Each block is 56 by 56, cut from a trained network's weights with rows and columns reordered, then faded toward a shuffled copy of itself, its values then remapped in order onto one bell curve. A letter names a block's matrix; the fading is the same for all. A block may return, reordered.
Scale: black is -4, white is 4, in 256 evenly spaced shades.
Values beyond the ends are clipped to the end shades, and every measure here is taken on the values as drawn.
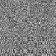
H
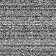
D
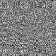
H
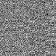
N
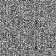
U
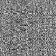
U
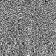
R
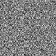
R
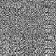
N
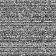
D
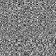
R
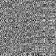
N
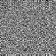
H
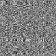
N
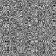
N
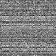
D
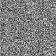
U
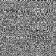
H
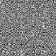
H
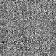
U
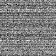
D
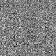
U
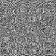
R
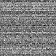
D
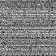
D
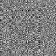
N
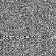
U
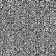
U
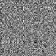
R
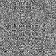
R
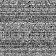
D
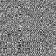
H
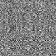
U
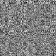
R
